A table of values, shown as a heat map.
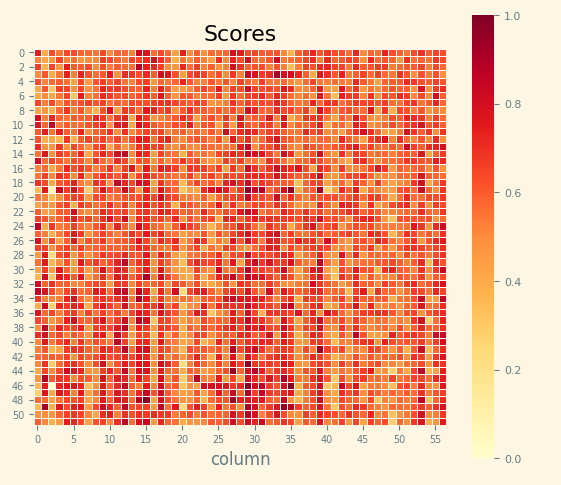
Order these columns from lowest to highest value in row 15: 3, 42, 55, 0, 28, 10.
42, 10, 3, 28, 55, 0
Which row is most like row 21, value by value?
6
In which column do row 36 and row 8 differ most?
0
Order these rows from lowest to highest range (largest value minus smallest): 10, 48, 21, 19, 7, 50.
7, 21, 10, 50, 48, 19
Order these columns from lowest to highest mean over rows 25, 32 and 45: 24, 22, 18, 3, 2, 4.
24, 18, 2, 3, 4, 22
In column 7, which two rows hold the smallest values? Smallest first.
19, 46
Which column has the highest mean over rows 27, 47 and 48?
15
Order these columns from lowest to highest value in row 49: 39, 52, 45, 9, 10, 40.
40, 52, 45, 10, 39, 9
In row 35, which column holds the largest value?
35
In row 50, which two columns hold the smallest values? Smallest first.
49, 8
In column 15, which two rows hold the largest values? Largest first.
48, 31
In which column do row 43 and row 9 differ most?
20
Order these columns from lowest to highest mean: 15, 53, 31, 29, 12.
31, 53, 12, 15, 29
